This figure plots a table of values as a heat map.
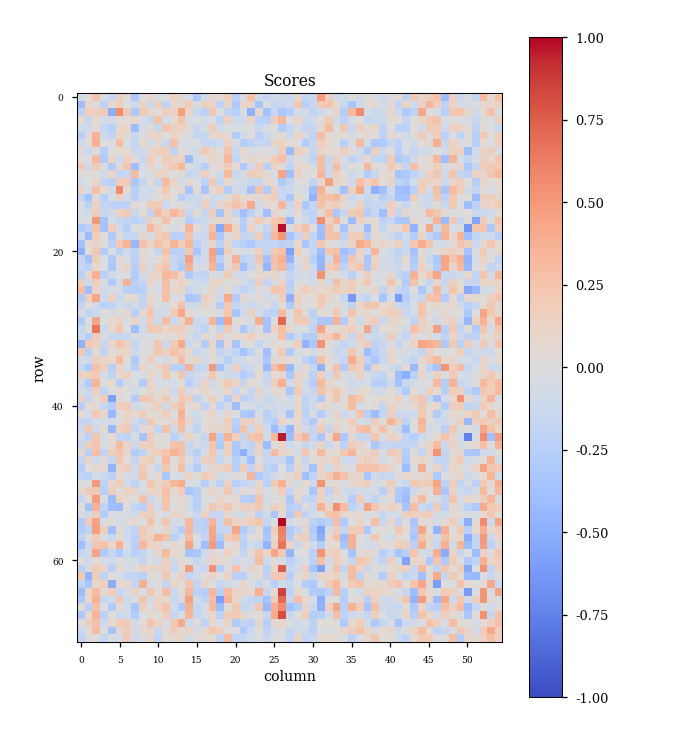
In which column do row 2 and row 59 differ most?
5
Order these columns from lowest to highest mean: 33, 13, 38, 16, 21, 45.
21, 16, 38, 45, 13, 33
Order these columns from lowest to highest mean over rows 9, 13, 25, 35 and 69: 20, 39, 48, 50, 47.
50, 39, 47, 20, 48
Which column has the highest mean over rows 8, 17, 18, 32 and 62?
26
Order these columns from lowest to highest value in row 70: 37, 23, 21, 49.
49, 21, 23, 37
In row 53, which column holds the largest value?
33
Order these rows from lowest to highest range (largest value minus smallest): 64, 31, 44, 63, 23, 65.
31, 23, 63, 65, 64, 44
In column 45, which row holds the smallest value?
60
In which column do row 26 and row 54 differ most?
35
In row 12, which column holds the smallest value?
38
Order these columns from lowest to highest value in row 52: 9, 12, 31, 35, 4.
4, 35, 9, 12, 31
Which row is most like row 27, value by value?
70
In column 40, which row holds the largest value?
42
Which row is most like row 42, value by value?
28
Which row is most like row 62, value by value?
25
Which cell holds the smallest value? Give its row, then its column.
44, 50
